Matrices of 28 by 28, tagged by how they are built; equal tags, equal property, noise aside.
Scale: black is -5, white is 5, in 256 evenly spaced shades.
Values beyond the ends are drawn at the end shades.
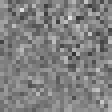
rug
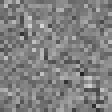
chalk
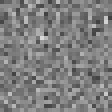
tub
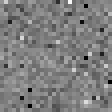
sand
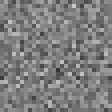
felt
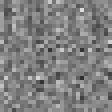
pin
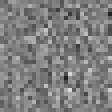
pin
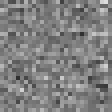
pin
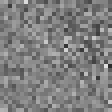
rug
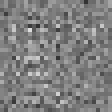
pin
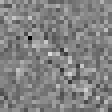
chalk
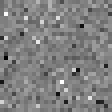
sand
